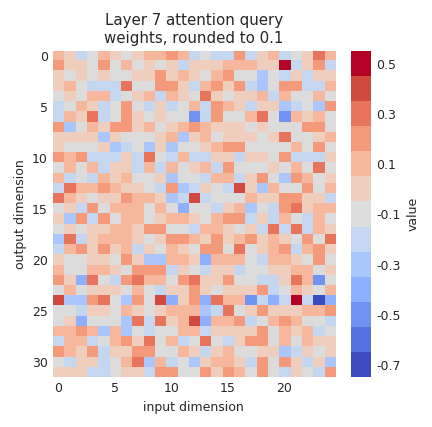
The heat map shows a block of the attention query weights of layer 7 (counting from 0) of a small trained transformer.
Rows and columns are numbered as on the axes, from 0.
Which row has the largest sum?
18
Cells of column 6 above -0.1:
22
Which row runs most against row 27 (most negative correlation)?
17
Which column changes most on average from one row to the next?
20
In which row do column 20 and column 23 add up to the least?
24
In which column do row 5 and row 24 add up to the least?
23
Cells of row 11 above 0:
8
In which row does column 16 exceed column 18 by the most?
13
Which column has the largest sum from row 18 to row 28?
12
